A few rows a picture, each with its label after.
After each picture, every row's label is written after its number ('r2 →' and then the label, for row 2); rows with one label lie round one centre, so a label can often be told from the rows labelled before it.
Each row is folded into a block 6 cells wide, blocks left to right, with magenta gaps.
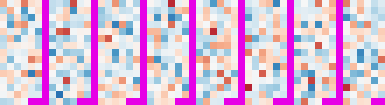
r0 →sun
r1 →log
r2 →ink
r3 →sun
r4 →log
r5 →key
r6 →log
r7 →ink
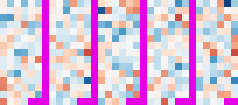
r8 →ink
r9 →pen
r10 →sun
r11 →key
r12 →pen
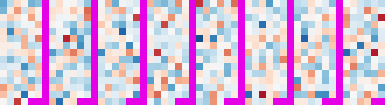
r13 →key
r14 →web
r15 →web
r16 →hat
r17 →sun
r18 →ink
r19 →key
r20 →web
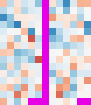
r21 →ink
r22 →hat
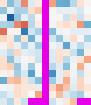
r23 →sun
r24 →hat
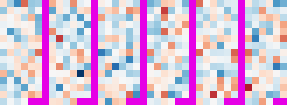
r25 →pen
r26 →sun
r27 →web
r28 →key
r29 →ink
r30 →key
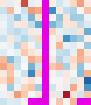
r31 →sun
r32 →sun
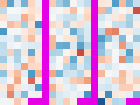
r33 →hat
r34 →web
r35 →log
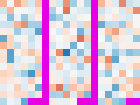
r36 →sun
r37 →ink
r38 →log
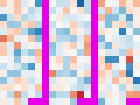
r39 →ink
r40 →pen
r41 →sun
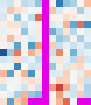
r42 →web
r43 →hat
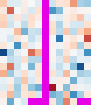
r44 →web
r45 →key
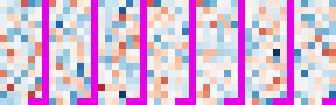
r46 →pen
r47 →sun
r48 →key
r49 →hat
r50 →hat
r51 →log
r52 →web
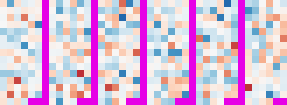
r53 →hat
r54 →pen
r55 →pen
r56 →log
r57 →pen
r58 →key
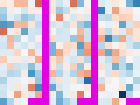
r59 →sun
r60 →pen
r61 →key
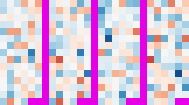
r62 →log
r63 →log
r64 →key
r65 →sun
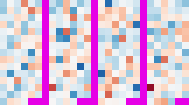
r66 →log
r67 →key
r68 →hat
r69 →key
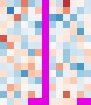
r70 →pen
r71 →ink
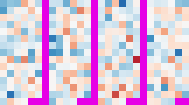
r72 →log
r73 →log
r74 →ink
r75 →log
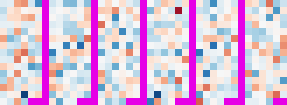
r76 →key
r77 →web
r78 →web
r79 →log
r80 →web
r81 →pen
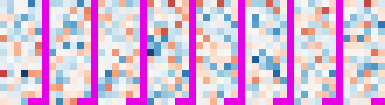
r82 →pen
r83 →web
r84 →pen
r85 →log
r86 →sun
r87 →sun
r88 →log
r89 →sun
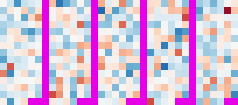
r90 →web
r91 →hat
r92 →sun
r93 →web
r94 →log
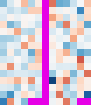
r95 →log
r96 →hat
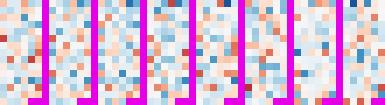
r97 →pen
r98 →pen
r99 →pen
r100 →pen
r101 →pen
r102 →key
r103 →web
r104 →ink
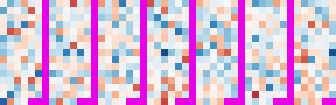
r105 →log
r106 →log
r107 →ink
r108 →ink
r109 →web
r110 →hat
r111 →hat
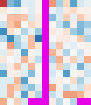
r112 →hat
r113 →ink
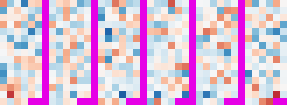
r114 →hat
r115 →key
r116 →key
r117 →log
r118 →log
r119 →hat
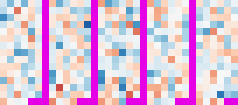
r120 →ink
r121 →hat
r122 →hat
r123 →hat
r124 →key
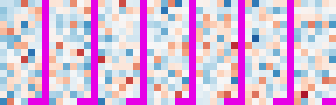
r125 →log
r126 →sun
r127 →log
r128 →pen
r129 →pen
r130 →hat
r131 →hat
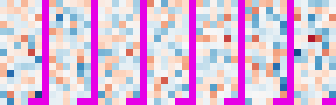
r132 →web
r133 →sun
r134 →web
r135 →hat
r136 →ink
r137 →sun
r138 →web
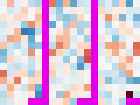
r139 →web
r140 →ink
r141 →pen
